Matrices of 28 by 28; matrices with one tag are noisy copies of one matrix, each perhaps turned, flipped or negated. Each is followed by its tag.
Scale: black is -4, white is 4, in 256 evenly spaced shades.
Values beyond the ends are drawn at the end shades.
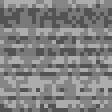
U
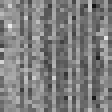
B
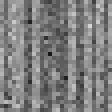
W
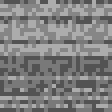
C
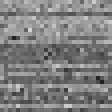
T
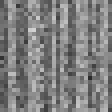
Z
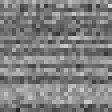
U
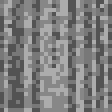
W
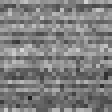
B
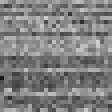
C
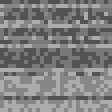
T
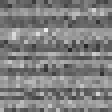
Z
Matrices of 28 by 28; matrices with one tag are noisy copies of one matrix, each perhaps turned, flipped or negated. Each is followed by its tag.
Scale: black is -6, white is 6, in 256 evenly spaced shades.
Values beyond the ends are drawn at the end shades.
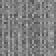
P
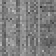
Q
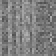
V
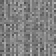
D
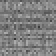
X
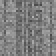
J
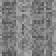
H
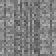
J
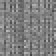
D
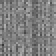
D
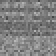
V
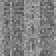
H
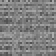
D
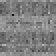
H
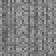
P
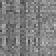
Q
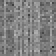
J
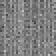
D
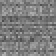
J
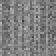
X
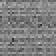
P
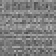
X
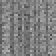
X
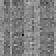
H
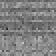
V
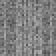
J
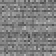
D
